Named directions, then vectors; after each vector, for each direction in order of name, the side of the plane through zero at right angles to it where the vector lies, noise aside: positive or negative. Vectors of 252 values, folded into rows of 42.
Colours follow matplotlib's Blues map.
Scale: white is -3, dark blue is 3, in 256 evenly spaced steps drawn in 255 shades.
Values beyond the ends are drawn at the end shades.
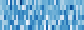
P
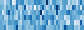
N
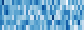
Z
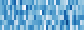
negative, positive, positive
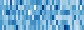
positive, positive, positive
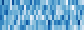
negative, negative, positive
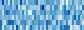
positive, positive, positive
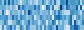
negative, negative, negative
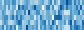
negative, negative, negative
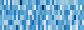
positive, positive, positive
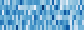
positive, positive, positive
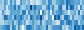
negative, positive, negative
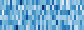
positive, positive, positive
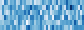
negative, positive, negative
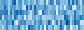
negative, positive, positive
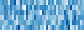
negative, positive, positive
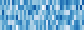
negative, negative, negative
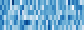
negative, negative, positive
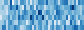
positive, positive, negative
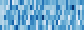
positive, positive, negative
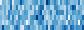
positive, positive, negative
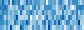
negative, negative, positive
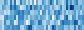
negative, positive, negative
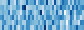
positive, negative, negative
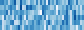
negative, positive, positive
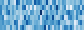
positive, negative, positive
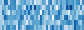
negative, positive, negative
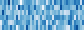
negative, negative, negative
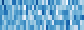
negative, positive, positive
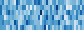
positive, negative, positive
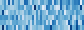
negative, negative, negative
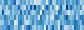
negative, positive, negative
